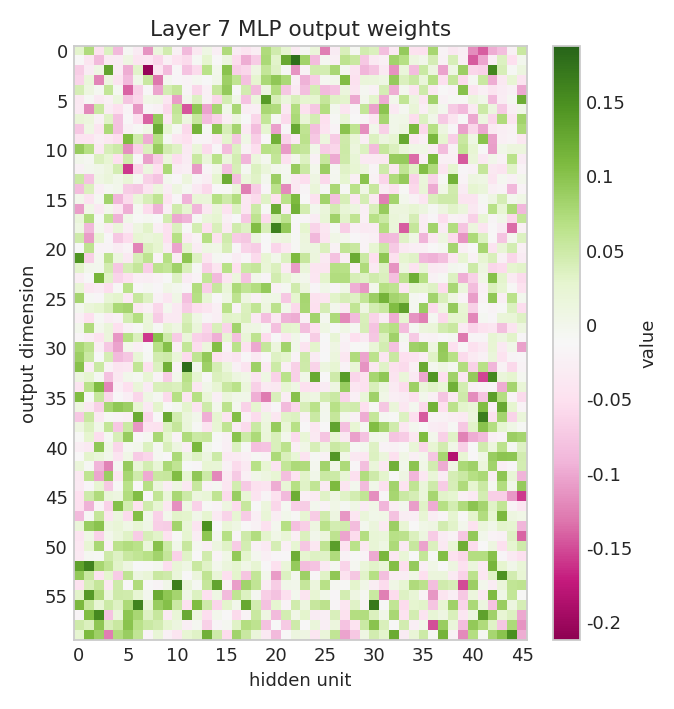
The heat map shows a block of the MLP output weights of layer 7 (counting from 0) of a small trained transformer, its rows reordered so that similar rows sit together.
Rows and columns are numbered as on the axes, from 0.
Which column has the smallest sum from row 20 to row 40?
40
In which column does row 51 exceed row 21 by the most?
37
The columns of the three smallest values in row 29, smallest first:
7, 39, 4
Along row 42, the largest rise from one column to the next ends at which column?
32
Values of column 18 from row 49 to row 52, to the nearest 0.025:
0.075 -0.025 0 0.025
